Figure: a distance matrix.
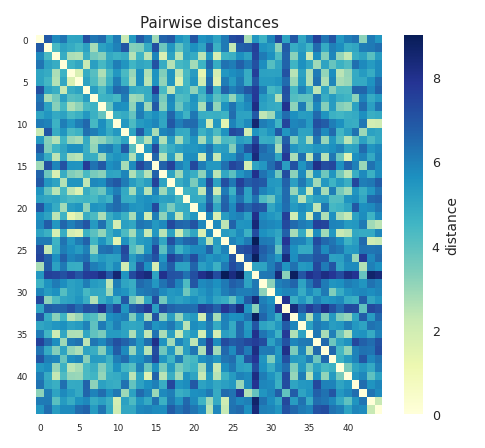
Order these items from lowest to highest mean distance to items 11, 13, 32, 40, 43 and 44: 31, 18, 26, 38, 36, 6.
18, 31, 6, 38, 36, 26
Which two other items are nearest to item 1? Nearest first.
25, 7
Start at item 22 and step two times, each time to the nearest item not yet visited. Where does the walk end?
24
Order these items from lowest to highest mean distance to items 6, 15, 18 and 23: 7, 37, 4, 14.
4, 14, 37, 7
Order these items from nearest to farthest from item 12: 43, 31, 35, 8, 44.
35, 8, 31, 43, 44
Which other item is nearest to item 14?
40
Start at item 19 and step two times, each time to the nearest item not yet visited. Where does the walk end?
7
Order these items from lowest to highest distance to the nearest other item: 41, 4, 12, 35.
4, 35, 12, 41
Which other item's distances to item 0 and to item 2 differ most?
16
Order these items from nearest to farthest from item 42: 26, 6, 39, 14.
39, 14, 6, 26
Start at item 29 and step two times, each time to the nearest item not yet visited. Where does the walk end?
30
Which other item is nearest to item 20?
36
